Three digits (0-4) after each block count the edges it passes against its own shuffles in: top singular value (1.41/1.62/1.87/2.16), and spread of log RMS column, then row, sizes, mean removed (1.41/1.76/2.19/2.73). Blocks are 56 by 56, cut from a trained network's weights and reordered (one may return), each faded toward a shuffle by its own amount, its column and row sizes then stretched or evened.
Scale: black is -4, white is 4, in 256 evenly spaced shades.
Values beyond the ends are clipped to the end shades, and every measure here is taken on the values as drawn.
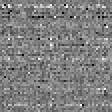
2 2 3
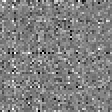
2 3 3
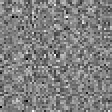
3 1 1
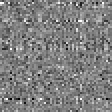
2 1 3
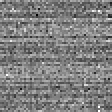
4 0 0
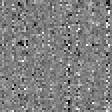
1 4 1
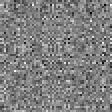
4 3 2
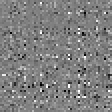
1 4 3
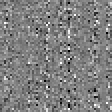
1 4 0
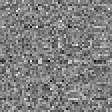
3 0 2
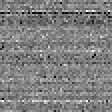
4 1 3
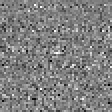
1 1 3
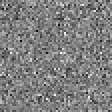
0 0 3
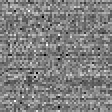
2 1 0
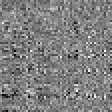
2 1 3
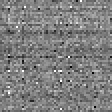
2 2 2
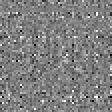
1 1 3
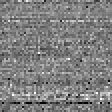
3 0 3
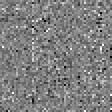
0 2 0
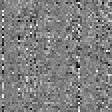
1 4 0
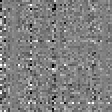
0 4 3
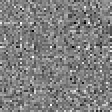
2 2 1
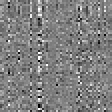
4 4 1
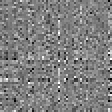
3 4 1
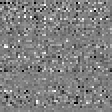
0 1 4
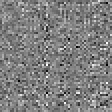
3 3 1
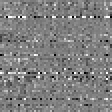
3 2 4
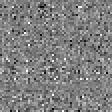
0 1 3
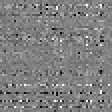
1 2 4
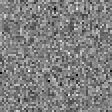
1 1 0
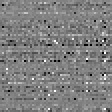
2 1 4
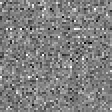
0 0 2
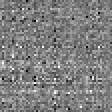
1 3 2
